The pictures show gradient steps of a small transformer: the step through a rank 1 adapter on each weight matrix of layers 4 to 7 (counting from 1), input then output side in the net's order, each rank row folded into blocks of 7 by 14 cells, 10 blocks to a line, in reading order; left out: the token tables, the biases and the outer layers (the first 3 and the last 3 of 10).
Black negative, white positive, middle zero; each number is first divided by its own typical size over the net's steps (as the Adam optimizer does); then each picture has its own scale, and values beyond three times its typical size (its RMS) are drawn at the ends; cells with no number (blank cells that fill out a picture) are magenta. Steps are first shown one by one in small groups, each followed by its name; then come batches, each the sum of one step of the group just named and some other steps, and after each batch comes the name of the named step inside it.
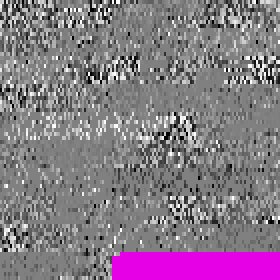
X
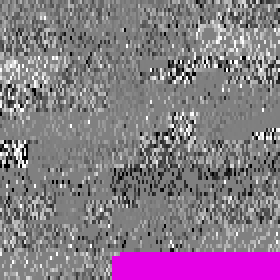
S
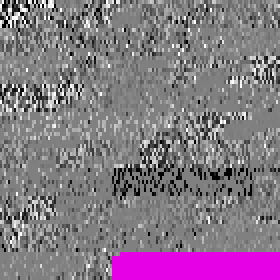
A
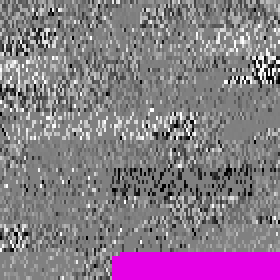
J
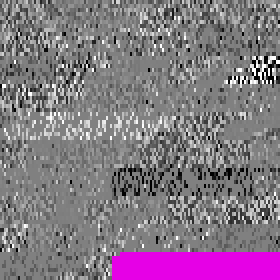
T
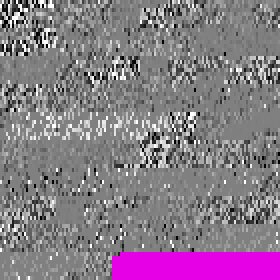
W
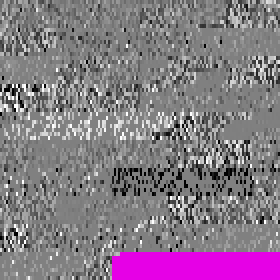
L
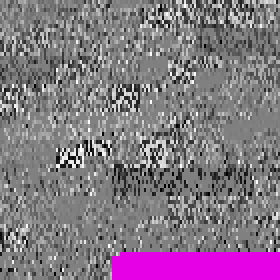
L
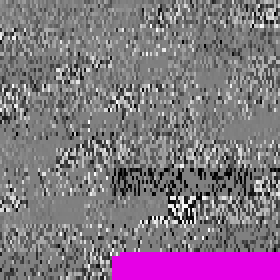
L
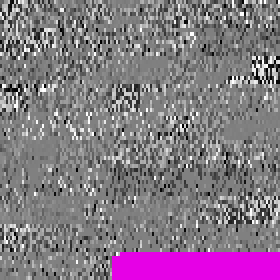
L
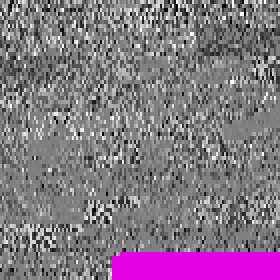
T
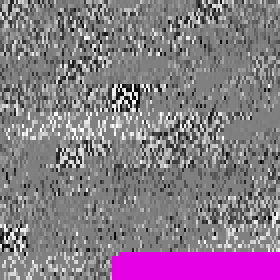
L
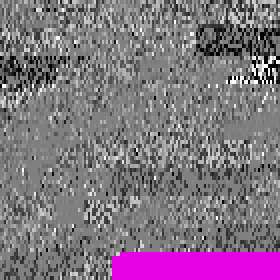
T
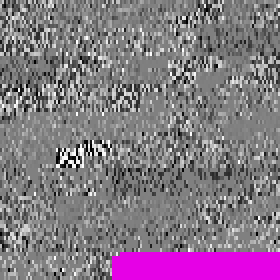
A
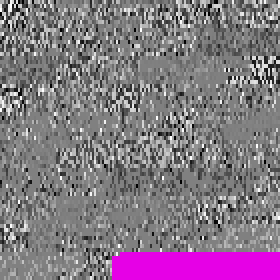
X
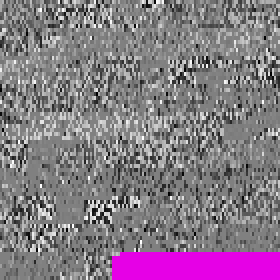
J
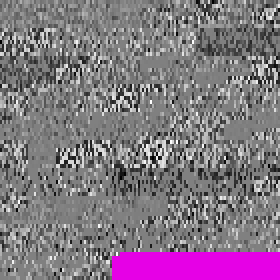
S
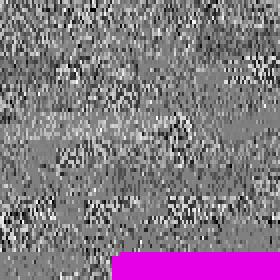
X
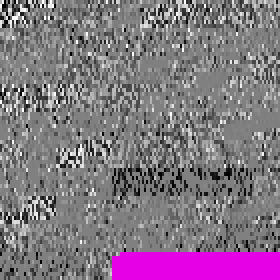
A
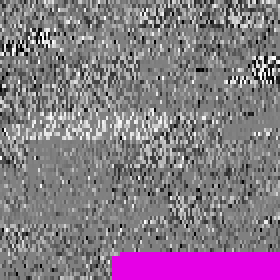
J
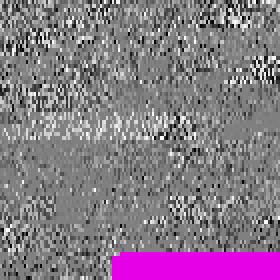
X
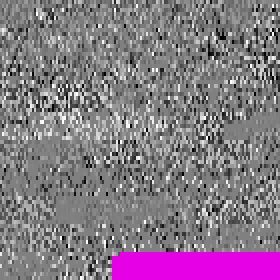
T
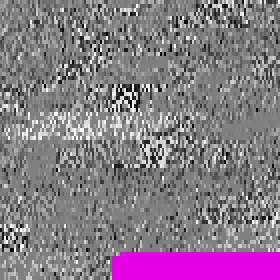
L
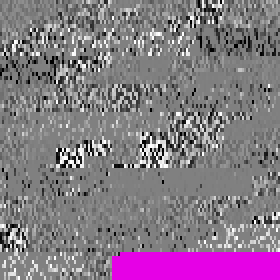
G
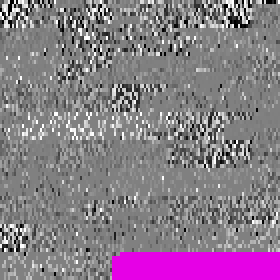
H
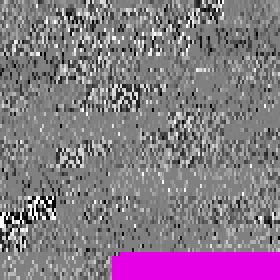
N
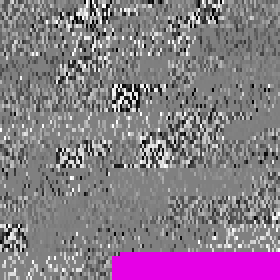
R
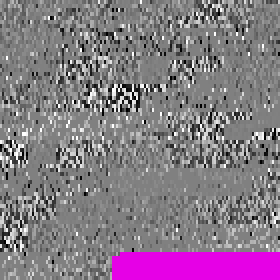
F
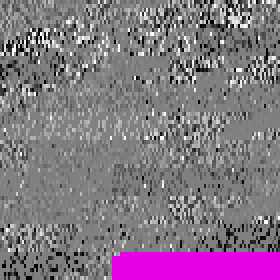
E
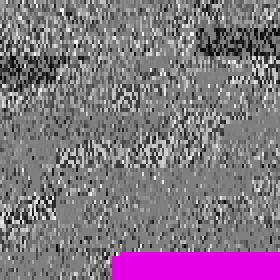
N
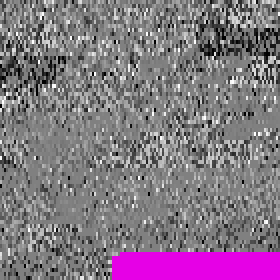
E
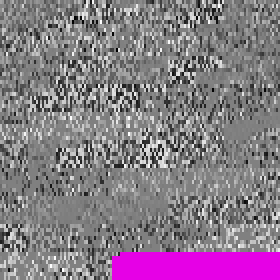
R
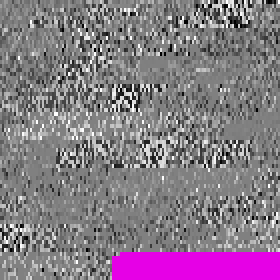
H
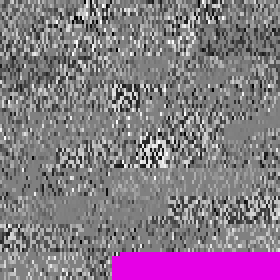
R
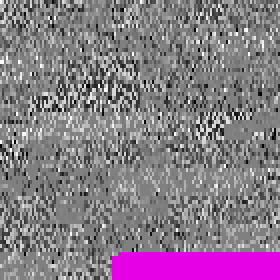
F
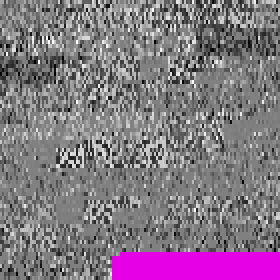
E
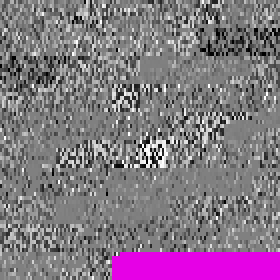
R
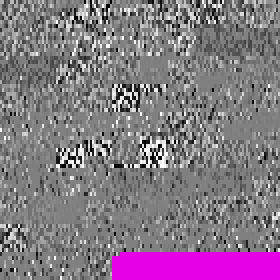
R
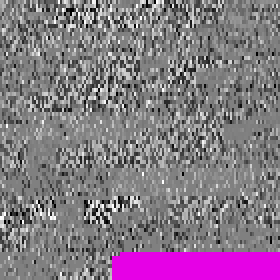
N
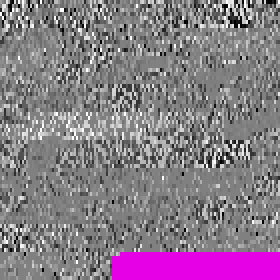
H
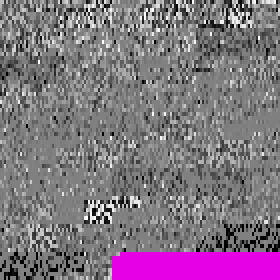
E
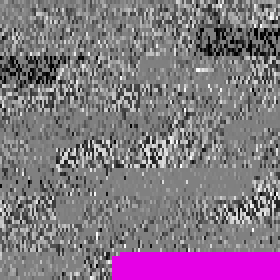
N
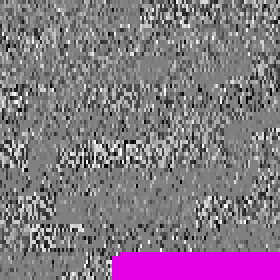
F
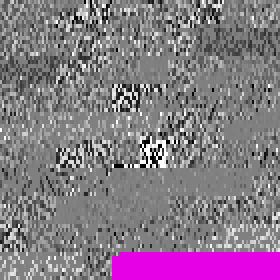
R
